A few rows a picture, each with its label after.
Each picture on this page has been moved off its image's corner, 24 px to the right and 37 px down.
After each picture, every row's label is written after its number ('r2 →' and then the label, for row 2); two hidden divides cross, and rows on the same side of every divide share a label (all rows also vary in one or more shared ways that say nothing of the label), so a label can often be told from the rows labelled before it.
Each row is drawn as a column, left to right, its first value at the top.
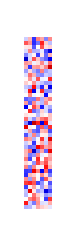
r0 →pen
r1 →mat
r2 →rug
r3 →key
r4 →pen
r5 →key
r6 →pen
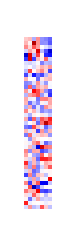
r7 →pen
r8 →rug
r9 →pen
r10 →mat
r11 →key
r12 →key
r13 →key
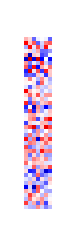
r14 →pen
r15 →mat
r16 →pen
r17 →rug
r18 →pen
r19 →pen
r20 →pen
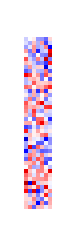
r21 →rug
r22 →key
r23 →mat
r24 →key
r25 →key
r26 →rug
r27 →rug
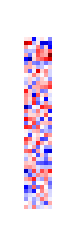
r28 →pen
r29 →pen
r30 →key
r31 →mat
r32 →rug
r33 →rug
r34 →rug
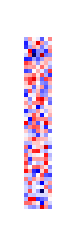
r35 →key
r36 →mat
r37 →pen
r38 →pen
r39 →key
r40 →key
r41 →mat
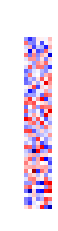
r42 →key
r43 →key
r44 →rug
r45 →pen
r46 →key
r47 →mat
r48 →mat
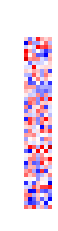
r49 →rug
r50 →key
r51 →key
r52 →mat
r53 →key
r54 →pen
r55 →key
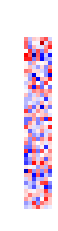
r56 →mat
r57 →rug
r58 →pen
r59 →rug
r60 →pen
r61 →mat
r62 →pen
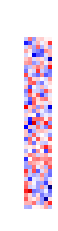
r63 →rug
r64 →mat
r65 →key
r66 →pen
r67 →key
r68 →key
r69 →pen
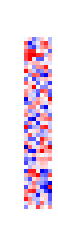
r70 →mat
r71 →rug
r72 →rug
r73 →key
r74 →pen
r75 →pen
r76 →key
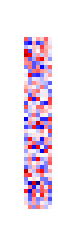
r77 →rug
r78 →key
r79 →mat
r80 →key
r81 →rug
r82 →mat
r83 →key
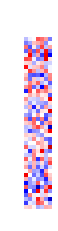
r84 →key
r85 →rug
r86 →pen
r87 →mat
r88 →pen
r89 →rug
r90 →key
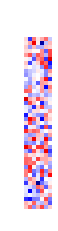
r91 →key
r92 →key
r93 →pen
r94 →key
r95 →rug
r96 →pen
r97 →rug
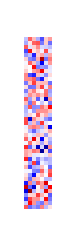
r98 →key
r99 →mat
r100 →pen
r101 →mat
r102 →rug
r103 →mat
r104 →rug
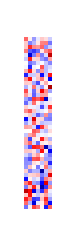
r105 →mat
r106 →mat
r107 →key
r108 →key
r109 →pen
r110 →mat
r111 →rug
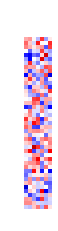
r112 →pen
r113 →pen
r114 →key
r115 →key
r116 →mat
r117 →key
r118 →pen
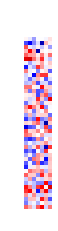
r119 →rug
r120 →rug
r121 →rug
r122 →key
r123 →rug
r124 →mat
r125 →key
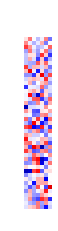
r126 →pen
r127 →mat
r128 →key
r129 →key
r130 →mat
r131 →mat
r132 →key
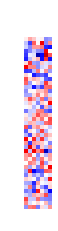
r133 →pen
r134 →key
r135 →pen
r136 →mat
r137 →pen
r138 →rug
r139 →key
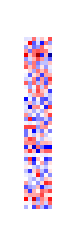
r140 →mat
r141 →pen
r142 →mat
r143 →rug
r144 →mat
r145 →mat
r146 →mat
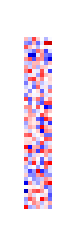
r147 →key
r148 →mat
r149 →pen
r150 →rug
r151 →mat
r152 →pen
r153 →pen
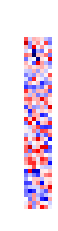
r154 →pen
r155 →key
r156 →pen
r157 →pen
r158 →key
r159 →key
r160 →rug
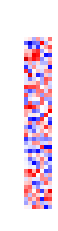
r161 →rug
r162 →rug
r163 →rug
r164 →rug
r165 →key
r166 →mat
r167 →mat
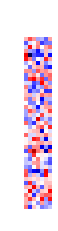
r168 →rug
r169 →mat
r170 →pen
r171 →pen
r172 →mat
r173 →rug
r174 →mat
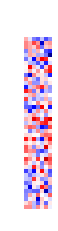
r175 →pen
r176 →pen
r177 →pen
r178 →key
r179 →rug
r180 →key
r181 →pen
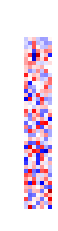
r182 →mat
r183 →key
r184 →pen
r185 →mat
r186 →key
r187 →rug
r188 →mat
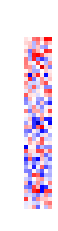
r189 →mat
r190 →pen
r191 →rug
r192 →mat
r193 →pen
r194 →mat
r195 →mat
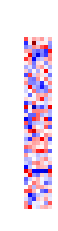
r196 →rug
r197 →rug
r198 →pen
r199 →pen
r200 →pen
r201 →pen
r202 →rug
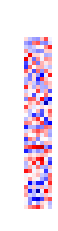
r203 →rug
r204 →key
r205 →key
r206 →key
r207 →key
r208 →mat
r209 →mat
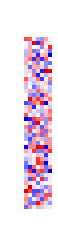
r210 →mat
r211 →rug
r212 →pen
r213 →key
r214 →key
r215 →mat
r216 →pen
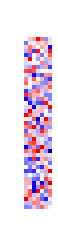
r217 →mat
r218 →mat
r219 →pen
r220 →mat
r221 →key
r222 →key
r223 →rug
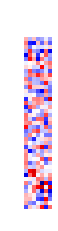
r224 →pen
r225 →rug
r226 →rug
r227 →key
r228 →key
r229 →mat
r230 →key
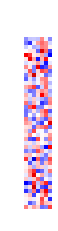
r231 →key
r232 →rug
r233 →rug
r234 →pen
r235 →mat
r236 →mat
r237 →key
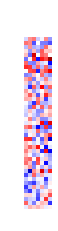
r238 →pen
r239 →pen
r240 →rug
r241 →key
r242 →rug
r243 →mat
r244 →rug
